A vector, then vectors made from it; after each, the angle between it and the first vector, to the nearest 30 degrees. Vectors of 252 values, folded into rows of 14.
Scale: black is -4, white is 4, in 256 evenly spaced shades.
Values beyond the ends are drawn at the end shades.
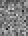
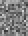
150 degrees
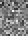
90 degrees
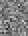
60 degrees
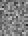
60 degrees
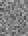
120 degrees
